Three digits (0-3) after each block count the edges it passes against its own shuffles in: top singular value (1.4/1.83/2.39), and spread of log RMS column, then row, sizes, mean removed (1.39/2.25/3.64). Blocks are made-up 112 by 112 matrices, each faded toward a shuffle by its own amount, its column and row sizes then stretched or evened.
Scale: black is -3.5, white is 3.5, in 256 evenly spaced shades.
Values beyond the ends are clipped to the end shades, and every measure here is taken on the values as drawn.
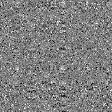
2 1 1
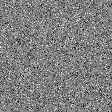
0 0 0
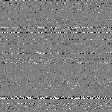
3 0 3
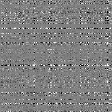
3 2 3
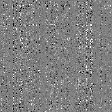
0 3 1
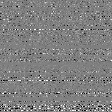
1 0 3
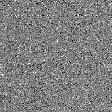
2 0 1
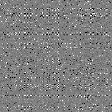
3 1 2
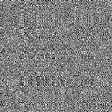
3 1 2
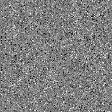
1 1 0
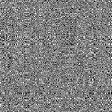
3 1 2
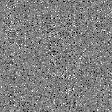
2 1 1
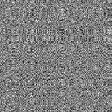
3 1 1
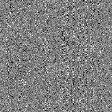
2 2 0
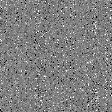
0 2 0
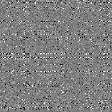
3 1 2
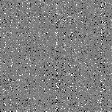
0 2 2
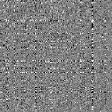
3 2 2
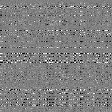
3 1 3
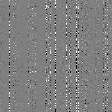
3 3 1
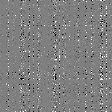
1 3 2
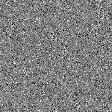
0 1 0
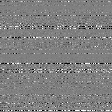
3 0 3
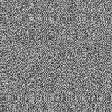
3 0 0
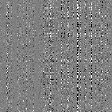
3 3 1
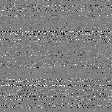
2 0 3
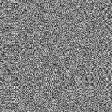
3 1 0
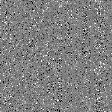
0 2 0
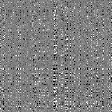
3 3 2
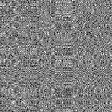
3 0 1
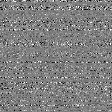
0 0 3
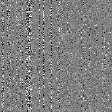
1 3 0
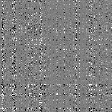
1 3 2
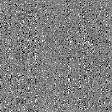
2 2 1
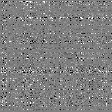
1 2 3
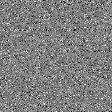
0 0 2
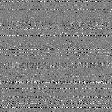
3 0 3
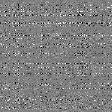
2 2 3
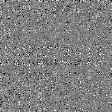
0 2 2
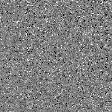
1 1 1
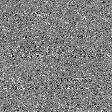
0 0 2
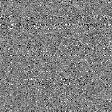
2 1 2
